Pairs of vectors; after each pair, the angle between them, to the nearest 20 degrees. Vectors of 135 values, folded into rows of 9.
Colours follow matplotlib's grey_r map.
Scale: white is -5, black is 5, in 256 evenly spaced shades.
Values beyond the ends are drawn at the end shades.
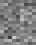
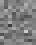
100 degrees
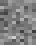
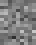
160 degrees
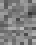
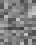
160 degrees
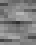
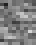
40 degrees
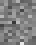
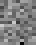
160 degrees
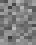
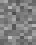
160 degrees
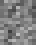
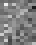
100 degrees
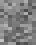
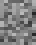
100 degrees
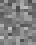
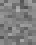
160 degrees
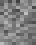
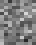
60 degrees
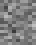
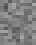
40 degrees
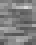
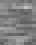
20 degrees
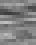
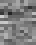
40 degrees
